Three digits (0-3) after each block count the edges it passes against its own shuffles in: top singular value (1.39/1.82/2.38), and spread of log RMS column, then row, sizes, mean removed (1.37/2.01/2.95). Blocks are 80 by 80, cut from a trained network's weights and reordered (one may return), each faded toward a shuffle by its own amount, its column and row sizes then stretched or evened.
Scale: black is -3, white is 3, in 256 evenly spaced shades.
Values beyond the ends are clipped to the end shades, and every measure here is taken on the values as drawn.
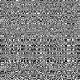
3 0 3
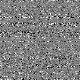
0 0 3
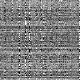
3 3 0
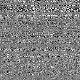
0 1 3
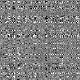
2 2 3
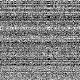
3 2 2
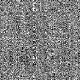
2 2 1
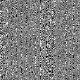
0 3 0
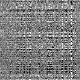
3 3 1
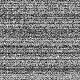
3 0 1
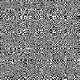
3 2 3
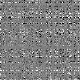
1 3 3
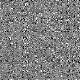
0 2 2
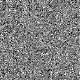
0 1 1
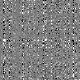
1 3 2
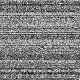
3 0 2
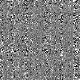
0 3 2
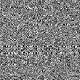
2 0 2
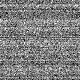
2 0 0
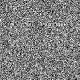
1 0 0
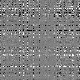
2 3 3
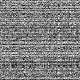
3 2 1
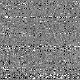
0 2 3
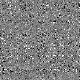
0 2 2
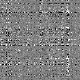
1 3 3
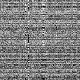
3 2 1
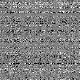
1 2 3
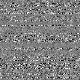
0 0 3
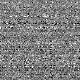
1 1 2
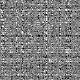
2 3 1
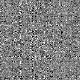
1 2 2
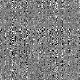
0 3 2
